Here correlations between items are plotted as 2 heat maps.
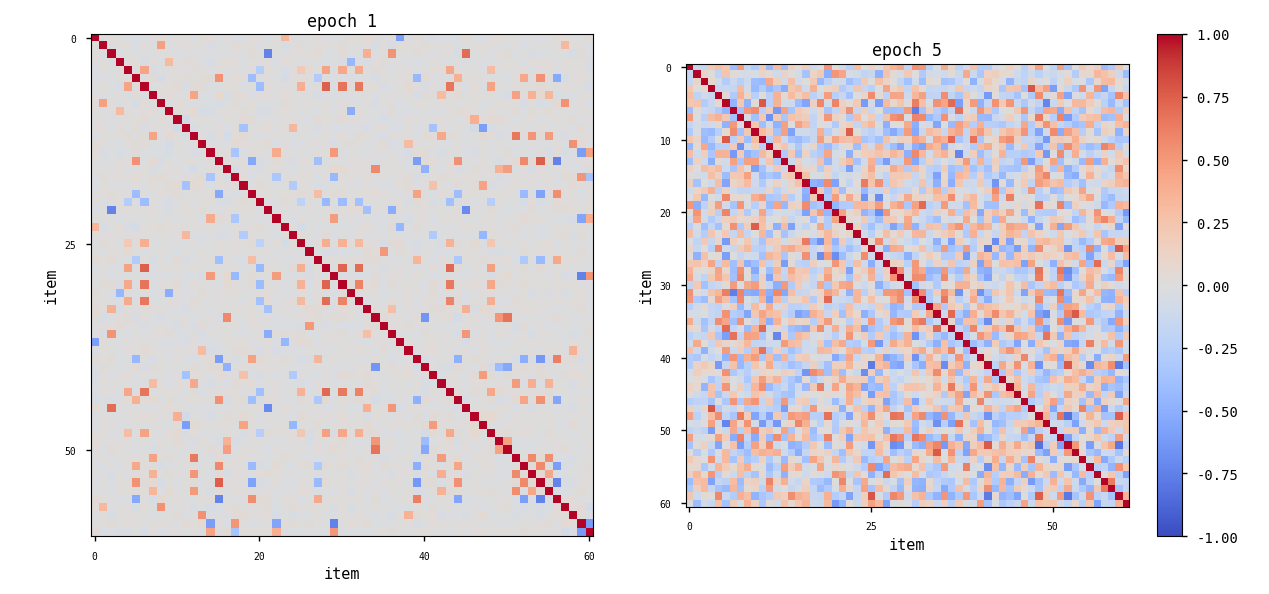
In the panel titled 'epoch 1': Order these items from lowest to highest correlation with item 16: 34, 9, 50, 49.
9, 49, 50, 34
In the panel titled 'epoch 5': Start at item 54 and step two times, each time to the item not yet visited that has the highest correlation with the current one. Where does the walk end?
3
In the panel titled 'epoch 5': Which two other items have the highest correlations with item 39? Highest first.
10, 36
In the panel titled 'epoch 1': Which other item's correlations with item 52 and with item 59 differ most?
29
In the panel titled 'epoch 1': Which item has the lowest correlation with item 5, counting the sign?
56
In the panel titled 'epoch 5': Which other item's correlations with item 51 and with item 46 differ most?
31
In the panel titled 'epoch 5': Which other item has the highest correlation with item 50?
9
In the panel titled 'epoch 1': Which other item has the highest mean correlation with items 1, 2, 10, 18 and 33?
45
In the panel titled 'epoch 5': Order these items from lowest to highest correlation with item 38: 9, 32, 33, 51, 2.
33, 9, 32, 2, 51
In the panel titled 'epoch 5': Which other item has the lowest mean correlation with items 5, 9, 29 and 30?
26
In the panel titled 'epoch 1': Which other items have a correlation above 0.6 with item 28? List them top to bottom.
6, 30, 32, 43
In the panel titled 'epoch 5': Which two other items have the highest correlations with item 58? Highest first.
57, 41
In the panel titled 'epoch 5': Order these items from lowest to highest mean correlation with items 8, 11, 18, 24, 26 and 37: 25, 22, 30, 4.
4, 25, 30, 22
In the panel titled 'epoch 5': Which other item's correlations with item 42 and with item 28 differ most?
34
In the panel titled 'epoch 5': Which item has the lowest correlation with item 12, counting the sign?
37
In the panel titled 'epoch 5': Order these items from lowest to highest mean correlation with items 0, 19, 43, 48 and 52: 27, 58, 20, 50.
20, 58, 50, 27
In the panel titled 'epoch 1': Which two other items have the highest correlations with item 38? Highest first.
58, 13
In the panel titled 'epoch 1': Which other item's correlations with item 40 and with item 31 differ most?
34
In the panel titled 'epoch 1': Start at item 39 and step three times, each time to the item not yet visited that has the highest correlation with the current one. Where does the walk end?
27
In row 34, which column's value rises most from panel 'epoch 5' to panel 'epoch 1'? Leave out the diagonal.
49
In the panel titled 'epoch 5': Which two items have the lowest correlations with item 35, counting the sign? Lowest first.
41, 52
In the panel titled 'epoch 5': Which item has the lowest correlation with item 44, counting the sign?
24
